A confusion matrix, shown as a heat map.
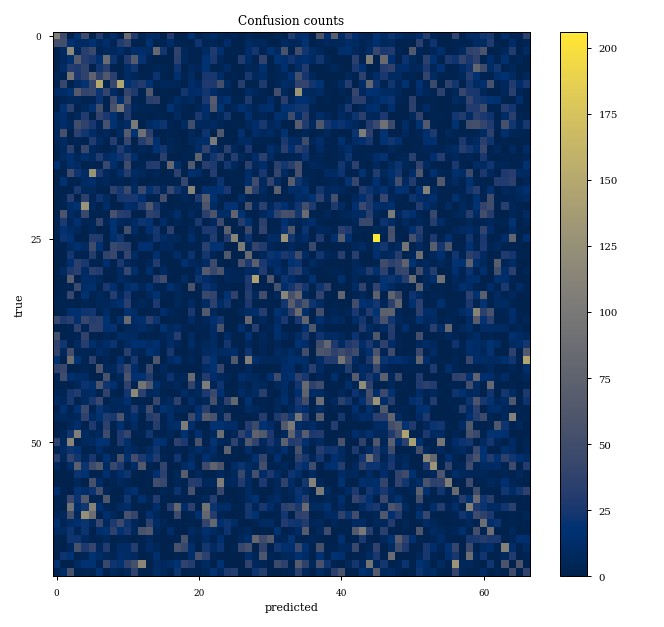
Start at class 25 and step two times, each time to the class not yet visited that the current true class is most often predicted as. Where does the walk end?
37
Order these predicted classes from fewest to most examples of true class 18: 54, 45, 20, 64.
20, 45, 64, 54
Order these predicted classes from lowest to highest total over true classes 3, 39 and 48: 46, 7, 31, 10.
31, 10, 46, 7
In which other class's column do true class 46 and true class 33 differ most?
48
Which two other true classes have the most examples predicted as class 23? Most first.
55, 49
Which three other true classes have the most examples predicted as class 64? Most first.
47, 25, 45
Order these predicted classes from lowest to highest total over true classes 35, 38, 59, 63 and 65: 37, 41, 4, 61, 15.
15, 41, 61, 37, 4
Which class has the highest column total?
34
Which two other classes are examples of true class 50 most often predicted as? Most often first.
2, 54
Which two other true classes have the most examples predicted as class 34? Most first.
7, 47
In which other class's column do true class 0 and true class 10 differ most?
39
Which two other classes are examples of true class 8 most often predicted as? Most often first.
22, 10
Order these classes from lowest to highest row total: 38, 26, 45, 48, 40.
38, 26, 48, 45, 40
